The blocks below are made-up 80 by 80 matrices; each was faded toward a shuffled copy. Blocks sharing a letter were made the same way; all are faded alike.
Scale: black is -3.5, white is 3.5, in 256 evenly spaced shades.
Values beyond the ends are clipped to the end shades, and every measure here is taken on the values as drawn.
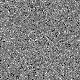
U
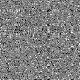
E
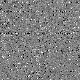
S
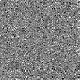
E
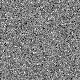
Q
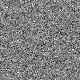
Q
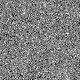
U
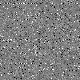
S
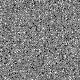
U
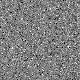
U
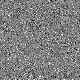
U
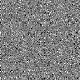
E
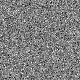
Q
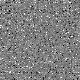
S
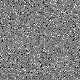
S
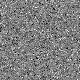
U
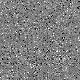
S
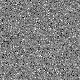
U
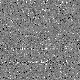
S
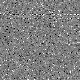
S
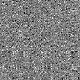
E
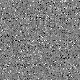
S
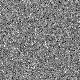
Q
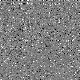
S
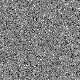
U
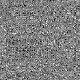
E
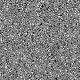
U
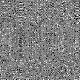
E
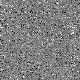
S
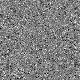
U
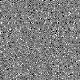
E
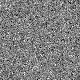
Q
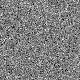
Q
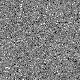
U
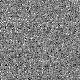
U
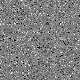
S
